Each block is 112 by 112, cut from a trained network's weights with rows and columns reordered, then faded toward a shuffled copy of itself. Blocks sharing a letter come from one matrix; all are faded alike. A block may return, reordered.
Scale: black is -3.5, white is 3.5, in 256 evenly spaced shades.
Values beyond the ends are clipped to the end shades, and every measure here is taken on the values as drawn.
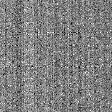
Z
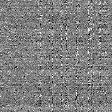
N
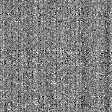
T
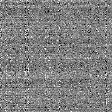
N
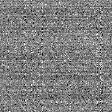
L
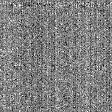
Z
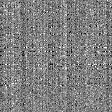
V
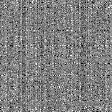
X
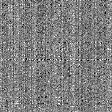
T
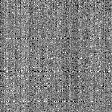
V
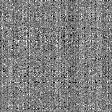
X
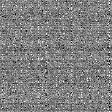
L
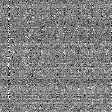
L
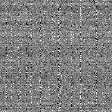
N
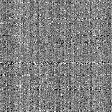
V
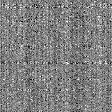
X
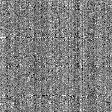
T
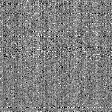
V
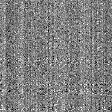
T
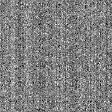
Z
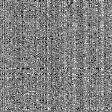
X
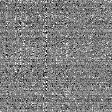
L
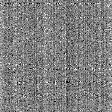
T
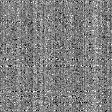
X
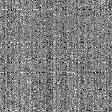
V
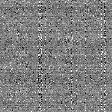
N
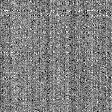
T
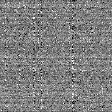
L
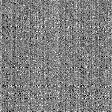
X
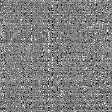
N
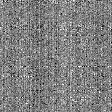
T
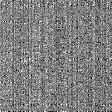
X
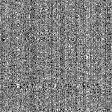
Z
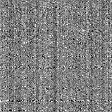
T
